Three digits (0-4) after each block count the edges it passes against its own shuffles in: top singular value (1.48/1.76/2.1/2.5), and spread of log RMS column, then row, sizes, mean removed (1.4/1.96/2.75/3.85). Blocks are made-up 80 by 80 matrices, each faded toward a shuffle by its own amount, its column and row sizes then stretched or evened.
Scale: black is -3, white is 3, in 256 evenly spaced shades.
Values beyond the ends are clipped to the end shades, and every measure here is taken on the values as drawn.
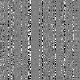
3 4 1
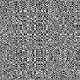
4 2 3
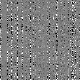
2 4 2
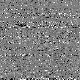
1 0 3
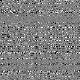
2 1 4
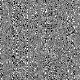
1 3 0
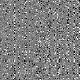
3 3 1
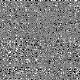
2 2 3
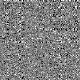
2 2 2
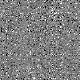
1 2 2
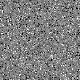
1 1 1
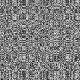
4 1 1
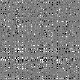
3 3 3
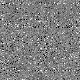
0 1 2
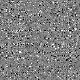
2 1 2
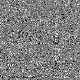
0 1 2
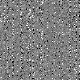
0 3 0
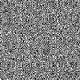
3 1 0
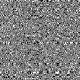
3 0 2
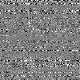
1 0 4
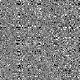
3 2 2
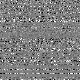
0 0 4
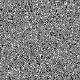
1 1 0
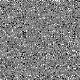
2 1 2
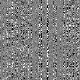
3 4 1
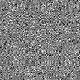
4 1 0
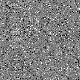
1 1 1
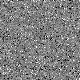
0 0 1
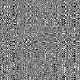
4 3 3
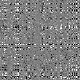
4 3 3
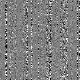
1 4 0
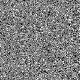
1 1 0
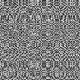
4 0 2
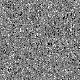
1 1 0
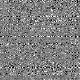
2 1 3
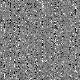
0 3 0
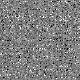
0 1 2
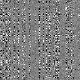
3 4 2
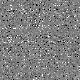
0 1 2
